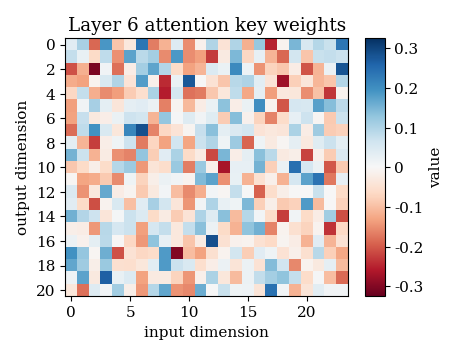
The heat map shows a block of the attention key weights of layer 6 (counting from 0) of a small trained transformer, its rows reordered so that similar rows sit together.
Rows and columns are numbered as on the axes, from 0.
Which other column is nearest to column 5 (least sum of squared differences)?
19
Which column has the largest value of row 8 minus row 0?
17
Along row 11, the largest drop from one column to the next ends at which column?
22
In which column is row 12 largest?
3
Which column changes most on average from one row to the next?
2
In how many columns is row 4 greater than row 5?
6
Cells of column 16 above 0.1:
5
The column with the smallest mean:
10
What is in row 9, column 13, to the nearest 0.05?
0.15
